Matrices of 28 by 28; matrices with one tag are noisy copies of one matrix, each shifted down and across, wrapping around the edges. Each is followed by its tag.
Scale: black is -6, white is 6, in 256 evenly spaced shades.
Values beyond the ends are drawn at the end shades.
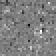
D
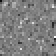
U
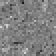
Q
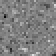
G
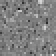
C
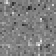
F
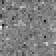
D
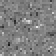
G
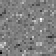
Q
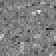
Q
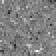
G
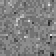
U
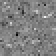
G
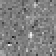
C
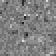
U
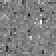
D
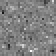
G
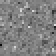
U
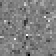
U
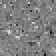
G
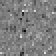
U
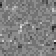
U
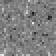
F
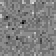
F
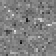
G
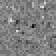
F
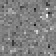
D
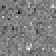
F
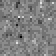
U
